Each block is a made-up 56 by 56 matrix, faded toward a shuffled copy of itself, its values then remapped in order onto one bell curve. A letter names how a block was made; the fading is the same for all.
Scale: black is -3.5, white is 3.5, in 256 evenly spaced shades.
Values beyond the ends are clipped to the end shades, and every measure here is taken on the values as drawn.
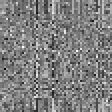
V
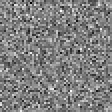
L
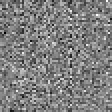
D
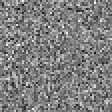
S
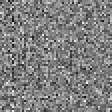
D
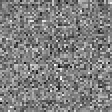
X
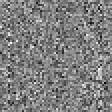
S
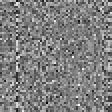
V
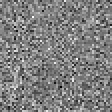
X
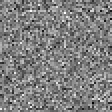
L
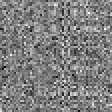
V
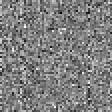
D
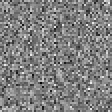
X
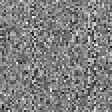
D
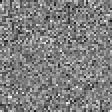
L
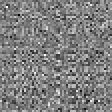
V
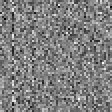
D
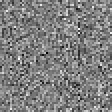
S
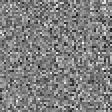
X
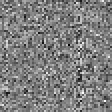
D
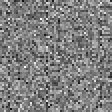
X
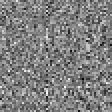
X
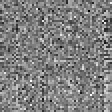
X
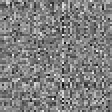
V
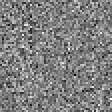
S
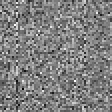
D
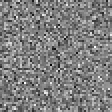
X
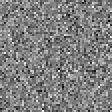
L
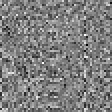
V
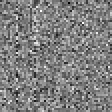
D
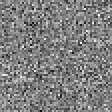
L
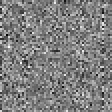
D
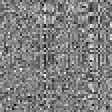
V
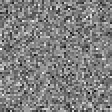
L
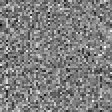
D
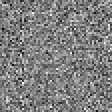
S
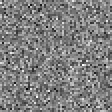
L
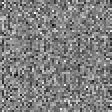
X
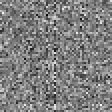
D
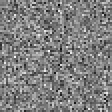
S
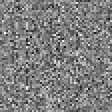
S
